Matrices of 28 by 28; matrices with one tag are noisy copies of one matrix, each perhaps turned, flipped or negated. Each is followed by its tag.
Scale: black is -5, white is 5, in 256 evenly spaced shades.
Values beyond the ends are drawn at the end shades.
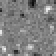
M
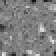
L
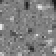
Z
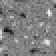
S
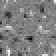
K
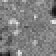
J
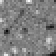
Z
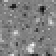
S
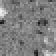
J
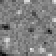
Z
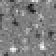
S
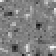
K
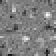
K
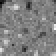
Z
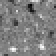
S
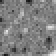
Z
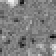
J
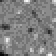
Z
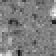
J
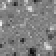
M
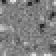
L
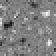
S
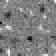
K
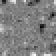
L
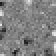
L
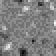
M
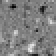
S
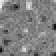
Z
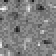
K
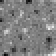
Z
